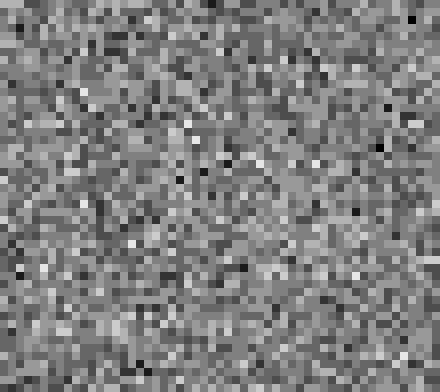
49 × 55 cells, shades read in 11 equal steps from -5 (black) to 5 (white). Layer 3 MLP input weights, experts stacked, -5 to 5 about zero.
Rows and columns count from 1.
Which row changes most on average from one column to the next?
35
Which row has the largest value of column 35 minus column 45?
27
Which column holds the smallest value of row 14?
49
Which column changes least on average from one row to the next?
47
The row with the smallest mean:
15
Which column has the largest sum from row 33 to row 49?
6
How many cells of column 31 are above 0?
11
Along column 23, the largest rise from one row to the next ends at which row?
24
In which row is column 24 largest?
16
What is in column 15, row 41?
3
